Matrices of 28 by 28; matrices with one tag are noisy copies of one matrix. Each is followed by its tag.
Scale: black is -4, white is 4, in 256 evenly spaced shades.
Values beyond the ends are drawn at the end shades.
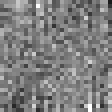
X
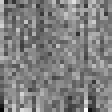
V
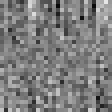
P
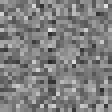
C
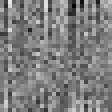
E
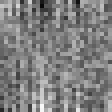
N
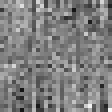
X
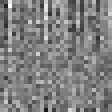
E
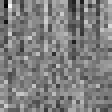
E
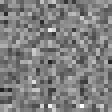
C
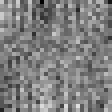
N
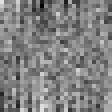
N
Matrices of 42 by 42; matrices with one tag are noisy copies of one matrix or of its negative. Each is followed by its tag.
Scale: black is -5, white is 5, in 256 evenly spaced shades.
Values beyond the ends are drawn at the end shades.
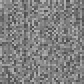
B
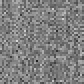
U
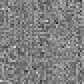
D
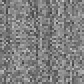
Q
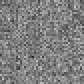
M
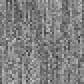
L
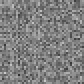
M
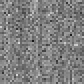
Q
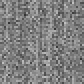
Q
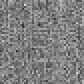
D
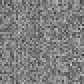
M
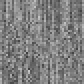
L
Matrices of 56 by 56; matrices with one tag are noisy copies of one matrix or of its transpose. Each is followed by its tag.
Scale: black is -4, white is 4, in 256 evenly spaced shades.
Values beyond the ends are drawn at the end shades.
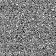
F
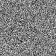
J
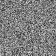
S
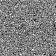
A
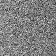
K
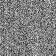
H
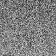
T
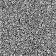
A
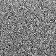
K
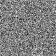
A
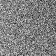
K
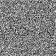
A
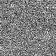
H
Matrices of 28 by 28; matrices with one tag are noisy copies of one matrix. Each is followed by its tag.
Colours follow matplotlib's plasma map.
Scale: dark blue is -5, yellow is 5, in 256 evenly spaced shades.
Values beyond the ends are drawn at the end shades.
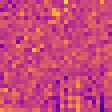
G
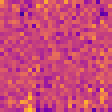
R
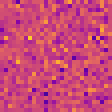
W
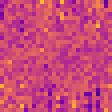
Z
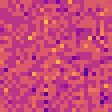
W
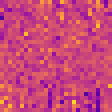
Z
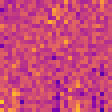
G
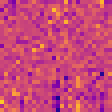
G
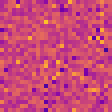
W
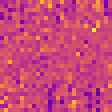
Z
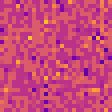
W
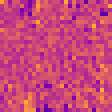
R
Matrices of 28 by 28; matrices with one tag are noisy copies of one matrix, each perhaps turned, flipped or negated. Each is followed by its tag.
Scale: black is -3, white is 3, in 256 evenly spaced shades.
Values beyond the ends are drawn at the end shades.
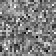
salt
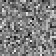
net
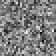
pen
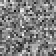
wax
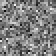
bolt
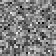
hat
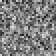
hat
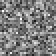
hat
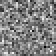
wax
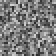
pen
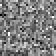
net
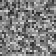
hat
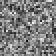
salt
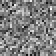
pen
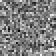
net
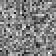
salt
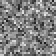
hat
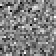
wax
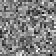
pen
